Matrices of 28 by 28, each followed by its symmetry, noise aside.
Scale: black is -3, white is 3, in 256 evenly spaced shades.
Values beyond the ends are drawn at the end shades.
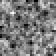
symmetric.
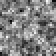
symmetric.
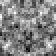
mirrored left to right.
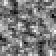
same after a half turn.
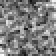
same after a half turn.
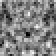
mirrored left to right.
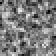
no symmetry.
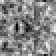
mirrored top to bottom.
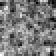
symmetric across the other diagonal.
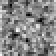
same after a half turn.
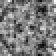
mirrored top to bottom.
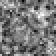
symmetric across the other diagonal.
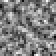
antisymmetric.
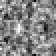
mirrored top to bottom.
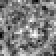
symmetric.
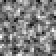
symmetric across the other diagonal.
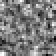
no symmetry.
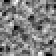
same after a half turn.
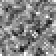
symmetric.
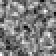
symmetric across the other diagonal.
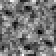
same after a half turn.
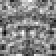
mirrored left to right.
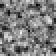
same after a half turn.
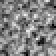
symmetric.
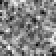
symmetric across the other diagonal.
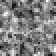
antisymmetric.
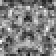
mirrored left to right.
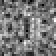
mirrored top to bottom.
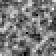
symmetric.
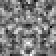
mirrored left to right.
